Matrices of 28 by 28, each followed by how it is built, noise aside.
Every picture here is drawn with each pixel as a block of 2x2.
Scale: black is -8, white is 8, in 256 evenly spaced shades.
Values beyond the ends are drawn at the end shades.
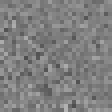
lower triangular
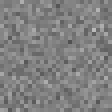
noise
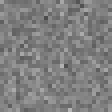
noise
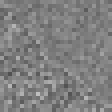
lower triangular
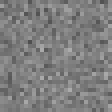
repeating rows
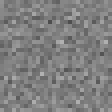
repeating columns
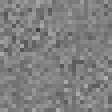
block diagonal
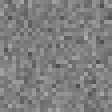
noise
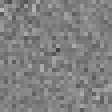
block diagonal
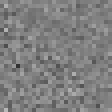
lower triangular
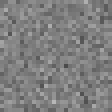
noise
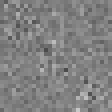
block diagonal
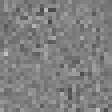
block diagonal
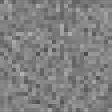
noise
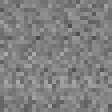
repeating columns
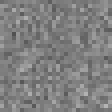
blocks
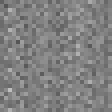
repeating rows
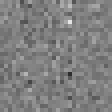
low rank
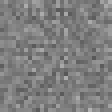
blocks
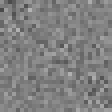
block diagonal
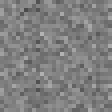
repeating rows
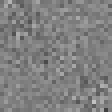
block diagonal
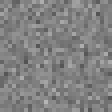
noise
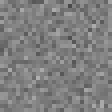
noise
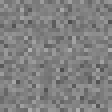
repeating columns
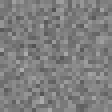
noise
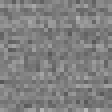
blocks
